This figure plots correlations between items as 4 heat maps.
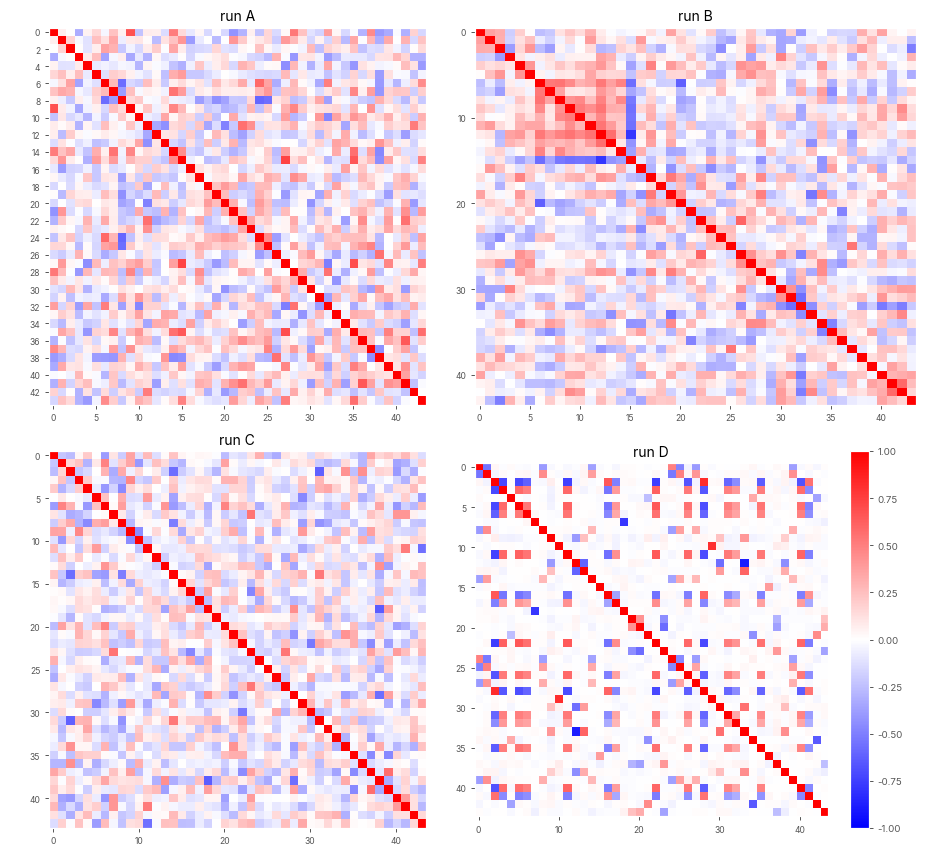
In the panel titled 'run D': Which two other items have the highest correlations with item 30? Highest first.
33, 13
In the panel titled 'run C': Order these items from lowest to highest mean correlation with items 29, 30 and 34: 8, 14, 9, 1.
8, 14, 1, 9
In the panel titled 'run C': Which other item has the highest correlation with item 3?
9
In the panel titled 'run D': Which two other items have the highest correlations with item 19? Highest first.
20, 43
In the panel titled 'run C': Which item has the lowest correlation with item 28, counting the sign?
38
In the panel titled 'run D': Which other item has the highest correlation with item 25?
1
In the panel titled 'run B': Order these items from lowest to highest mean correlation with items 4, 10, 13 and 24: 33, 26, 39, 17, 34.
33, 39, 26, 34, 17
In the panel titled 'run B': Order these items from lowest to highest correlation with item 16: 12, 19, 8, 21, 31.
19, 31, 8, 12, 21
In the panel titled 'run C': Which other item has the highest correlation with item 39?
37
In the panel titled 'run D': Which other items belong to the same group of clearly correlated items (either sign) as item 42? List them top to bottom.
4, 21, 34
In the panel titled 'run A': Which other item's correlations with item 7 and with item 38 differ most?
14
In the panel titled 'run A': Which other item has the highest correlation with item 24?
6
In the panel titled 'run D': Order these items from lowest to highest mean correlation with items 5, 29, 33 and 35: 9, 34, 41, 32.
41, 34, 9, 32
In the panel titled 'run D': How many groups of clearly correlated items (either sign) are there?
8
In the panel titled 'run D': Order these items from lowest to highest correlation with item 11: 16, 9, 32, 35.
16, 9, 32, 35
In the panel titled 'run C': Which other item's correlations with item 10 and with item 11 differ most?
43
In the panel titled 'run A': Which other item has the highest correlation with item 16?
34
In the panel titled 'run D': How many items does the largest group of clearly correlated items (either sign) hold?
15
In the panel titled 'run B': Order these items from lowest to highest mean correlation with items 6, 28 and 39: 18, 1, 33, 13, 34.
33, 18, 1, 34, 13
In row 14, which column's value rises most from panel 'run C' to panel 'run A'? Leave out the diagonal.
2
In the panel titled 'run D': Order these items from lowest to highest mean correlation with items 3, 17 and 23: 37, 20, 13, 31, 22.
20, 13, 37, 31, 22
